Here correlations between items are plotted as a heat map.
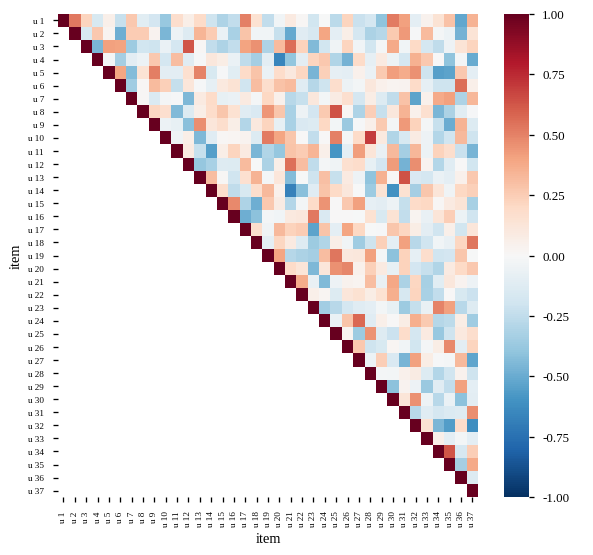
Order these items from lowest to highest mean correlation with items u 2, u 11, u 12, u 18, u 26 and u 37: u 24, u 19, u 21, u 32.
u 19, u 32, u 24, u 21
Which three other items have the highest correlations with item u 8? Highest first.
u 25, u 19, u 31
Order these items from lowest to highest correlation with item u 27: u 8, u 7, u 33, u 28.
u 8, u 7, u 28, u 33
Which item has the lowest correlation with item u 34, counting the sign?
u 5
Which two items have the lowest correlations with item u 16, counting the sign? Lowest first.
u 17, u 18
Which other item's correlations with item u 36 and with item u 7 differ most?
u 6
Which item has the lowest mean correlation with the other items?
u 23
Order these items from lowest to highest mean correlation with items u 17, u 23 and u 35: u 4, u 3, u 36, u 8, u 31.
u 36, u 8, u 4, u 31, u 3
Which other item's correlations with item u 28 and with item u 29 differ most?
u 13
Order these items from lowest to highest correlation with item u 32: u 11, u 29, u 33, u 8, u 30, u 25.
u 25, u 29, u 8, u 33, u 11, u 30
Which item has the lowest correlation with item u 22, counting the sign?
u 14
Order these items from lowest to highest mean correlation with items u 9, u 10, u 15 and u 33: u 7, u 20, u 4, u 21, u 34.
u 21, u 34, u 7, u 20, u 4
